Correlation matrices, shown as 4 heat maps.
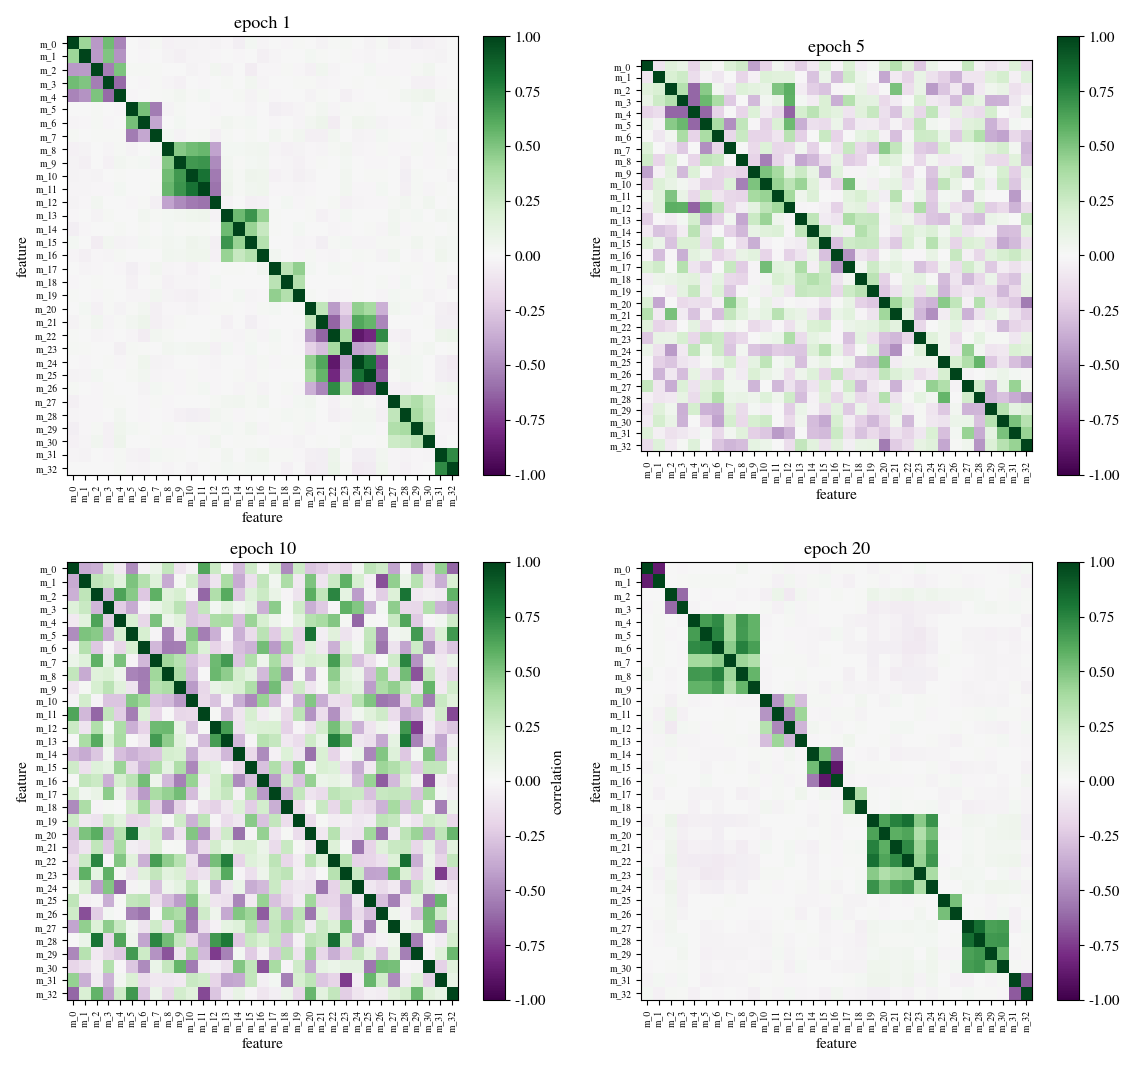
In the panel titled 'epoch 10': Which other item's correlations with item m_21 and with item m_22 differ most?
m_13
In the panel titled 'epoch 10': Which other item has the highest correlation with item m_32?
m_5
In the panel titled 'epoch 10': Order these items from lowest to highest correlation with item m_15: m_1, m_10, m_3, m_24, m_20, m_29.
m_10, m_24, m_29, m_1, m_20, m_3
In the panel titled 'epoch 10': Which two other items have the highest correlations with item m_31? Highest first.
m_25, m_0
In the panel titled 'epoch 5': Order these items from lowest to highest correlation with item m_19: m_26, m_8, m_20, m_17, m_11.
m_20, m_26, m_8, m_11, m_17
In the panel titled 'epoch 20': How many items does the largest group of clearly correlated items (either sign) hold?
6
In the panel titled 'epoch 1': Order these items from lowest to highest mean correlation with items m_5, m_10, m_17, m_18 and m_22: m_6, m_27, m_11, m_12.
m_12, m_27, m_6, m_11
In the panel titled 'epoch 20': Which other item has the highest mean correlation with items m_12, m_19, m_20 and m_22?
m_21
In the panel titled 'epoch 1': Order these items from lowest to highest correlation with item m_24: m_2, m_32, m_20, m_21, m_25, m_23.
m_23, m_32, m_2, m_20, m_21, m_25
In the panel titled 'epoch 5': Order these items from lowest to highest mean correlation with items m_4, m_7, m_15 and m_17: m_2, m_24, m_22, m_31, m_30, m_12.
m_2, m_12, m_31, m_30, m_24, m_22
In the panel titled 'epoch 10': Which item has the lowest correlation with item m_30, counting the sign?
m_16
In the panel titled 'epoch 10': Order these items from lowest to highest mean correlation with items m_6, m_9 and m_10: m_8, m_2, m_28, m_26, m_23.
m_26, m_8, m_28, m_2, m_23
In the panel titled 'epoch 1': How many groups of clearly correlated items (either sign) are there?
8
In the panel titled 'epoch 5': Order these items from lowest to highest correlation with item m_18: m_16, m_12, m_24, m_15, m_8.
m_8, m_16, m_24, m_12, m_15
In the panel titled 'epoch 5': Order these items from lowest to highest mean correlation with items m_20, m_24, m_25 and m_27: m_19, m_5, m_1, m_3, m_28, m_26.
m_1, m_19, m_3, m_5, m_26, m_28
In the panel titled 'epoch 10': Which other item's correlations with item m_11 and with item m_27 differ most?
m_0
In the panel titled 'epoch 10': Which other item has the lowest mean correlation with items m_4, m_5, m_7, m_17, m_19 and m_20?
m_14
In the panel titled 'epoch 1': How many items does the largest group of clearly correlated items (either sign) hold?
7
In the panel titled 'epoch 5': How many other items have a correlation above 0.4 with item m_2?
4
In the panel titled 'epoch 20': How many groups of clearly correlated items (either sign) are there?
10
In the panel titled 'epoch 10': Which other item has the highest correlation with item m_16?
m_6
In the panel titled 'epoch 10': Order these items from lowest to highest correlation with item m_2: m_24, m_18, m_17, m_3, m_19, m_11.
m_11, m_24, m_3, m_19, m_18, m_17
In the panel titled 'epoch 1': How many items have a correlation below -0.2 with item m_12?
4
